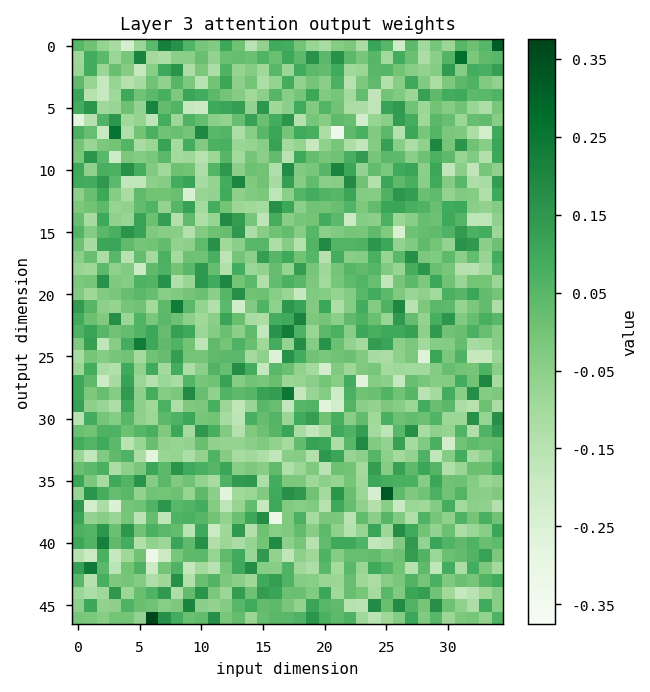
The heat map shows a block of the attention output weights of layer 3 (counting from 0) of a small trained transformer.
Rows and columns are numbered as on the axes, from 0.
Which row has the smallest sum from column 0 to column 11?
41
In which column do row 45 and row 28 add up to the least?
18
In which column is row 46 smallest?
24
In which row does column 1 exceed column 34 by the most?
42
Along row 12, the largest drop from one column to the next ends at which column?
9
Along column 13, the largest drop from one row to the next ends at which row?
21
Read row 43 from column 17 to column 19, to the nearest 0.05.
0.05 -0.05 -0.05
